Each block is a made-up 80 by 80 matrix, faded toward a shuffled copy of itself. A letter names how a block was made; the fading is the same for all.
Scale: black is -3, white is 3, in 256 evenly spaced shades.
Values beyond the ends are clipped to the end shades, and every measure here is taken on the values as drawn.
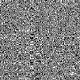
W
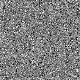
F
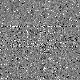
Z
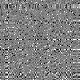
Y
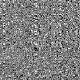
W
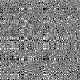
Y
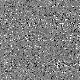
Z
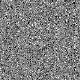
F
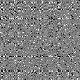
Y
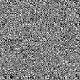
W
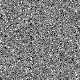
F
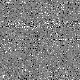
Z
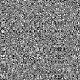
W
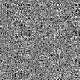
W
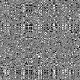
Y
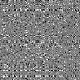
Y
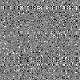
Y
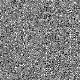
F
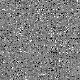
Z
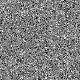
F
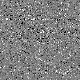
Z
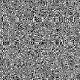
W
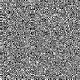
W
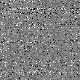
Z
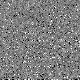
Z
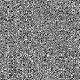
W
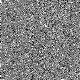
F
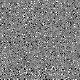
Z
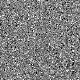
F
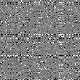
Y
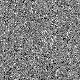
F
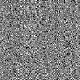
W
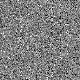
F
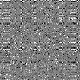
Y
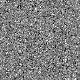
F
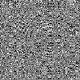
W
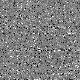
Z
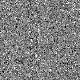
F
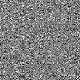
W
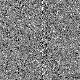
F
